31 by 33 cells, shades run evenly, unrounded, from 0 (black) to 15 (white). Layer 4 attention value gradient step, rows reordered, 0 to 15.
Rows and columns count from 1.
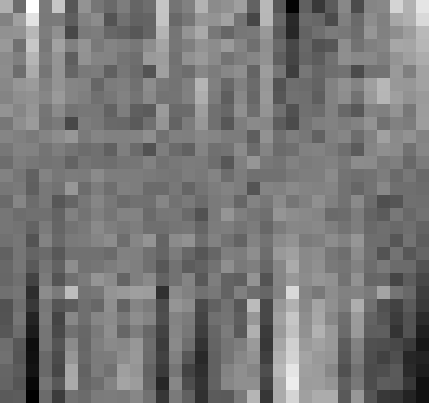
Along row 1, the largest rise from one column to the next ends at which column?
3
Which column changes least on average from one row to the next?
24
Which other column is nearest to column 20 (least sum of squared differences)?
28
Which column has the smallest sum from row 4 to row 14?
23
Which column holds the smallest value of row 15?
20
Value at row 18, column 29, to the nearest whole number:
6
